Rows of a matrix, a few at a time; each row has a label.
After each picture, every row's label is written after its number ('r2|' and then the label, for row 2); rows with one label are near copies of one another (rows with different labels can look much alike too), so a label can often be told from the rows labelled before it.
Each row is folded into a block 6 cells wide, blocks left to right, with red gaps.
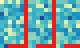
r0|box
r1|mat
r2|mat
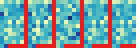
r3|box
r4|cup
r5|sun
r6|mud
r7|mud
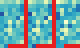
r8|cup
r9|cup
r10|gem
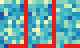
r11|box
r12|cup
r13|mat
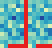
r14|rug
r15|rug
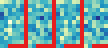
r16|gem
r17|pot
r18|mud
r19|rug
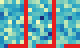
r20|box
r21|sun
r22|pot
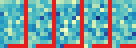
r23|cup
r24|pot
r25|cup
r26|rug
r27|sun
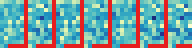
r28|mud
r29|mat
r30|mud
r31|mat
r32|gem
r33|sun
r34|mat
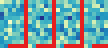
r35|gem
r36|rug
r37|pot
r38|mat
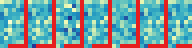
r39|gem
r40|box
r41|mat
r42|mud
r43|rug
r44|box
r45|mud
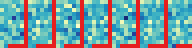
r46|sun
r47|gem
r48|mat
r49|mud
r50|sun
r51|gem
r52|box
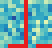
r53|pot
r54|mud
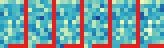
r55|mud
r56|pot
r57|box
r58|rug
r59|gem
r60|gem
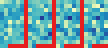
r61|gem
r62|sun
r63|rug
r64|mat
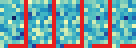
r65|sun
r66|box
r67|box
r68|sun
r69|rug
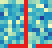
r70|mud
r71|mat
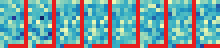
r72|sun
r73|sun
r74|cup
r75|mud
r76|gem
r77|mat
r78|box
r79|box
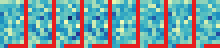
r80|cup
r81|pot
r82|sun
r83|pot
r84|gem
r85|mat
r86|cup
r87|sun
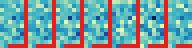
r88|sun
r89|mat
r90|sun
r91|sun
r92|cup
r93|rug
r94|mat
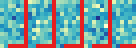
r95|rug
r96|gem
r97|cup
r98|mat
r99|box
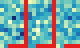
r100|sun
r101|gem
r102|rug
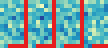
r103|pot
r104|mat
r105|pot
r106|box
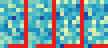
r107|pot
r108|mat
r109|box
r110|box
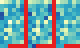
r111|gem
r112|cup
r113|gem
